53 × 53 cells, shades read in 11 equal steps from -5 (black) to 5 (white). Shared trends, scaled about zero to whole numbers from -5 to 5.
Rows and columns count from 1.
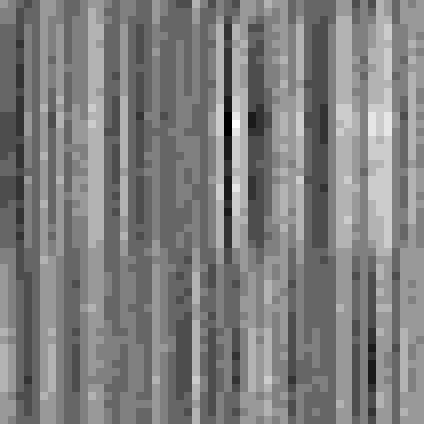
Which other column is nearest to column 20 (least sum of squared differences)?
53
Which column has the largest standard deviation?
47
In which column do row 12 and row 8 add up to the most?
49
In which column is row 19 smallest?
29
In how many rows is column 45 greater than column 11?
14
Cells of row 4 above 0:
18
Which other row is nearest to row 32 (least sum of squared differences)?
3
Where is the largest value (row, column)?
16, 30
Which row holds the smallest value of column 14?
17
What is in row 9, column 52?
1
